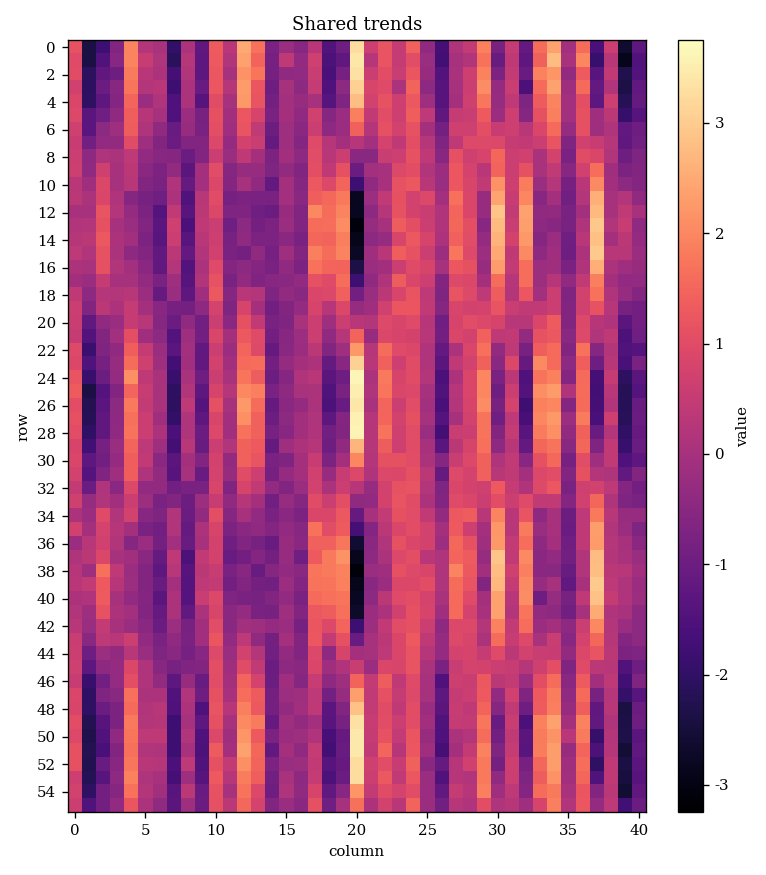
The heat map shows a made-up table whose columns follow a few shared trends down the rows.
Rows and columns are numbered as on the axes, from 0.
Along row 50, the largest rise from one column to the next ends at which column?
20
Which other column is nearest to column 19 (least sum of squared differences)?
32
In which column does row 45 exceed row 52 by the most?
37
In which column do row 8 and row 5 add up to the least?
39
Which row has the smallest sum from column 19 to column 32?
1
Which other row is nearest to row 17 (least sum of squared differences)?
42
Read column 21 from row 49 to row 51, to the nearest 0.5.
0.5 0.5 0.5
